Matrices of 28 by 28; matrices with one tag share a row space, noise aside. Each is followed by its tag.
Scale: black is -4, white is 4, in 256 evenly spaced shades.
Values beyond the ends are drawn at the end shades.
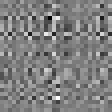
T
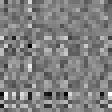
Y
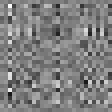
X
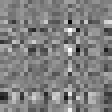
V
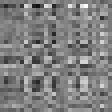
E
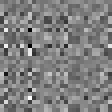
Y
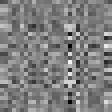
V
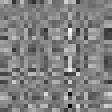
V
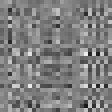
X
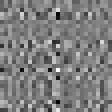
T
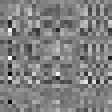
X
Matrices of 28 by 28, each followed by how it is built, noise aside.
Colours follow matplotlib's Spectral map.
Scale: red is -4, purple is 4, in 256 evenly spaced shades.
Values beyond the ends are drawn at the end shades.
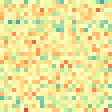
blocks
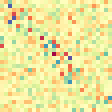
banded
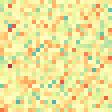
Hankel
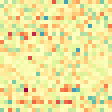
uneven rows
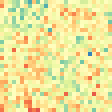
smooth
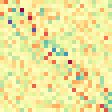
banded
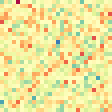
Hankel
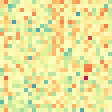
blocks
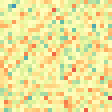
Hankel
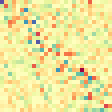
banded
